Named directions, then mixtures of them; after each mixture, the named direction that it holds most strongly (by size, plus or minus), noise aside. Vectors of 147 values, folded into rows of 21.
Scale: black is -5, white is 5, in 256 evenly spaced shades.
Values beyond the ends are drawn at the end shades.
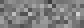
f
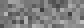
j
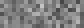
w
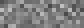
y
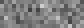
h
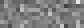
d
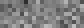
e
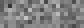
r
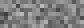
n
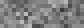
j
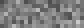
j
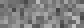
e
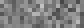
w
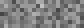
w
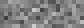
j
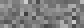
e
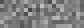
f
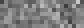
h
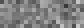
d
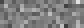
d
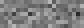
f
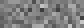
n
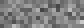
j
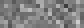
d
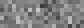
h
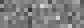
h
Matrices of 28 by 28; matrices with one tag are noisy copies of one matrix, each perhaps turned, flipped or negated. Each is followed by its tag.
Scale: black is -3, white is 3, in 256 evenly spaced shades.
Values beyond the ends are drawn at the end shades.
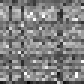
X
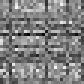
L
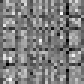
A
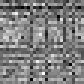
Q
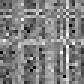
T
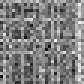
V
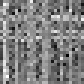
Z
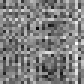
Q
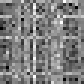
L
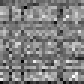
X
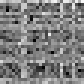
X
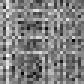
Q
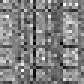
L
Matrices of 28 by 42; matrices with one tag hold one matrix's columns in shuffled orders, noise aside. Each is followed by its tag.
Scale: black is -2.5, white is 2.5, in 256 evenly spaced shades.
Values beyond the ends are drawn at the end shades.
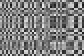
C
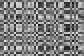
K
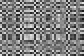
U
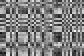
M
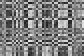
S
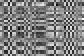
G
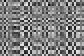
G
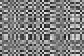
U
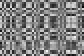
C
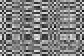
U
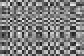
G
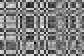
C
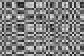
K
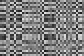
U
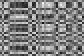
K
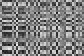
G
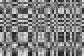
M
